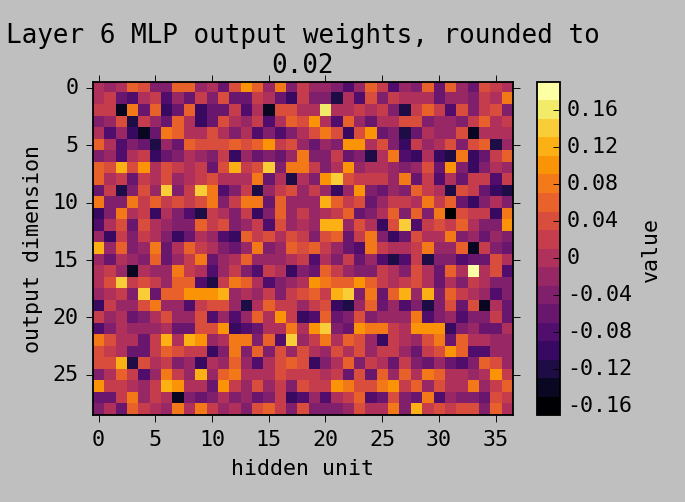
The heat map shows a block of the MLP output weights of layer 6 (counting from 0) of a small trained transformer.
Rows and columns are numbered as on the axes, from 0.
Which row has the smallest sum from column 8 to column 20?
27
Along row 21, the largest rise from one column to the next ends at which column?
23
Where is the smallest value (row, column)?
11, 31
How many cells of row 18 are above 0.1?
6
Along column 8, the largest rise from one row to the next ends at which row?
22
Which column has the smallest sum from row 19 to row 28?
34
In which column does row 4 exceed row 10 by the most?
24
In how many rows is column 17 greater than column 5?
14
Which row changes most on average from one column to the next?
2
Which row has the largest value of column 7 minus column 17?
16
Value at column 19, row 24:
-0.1
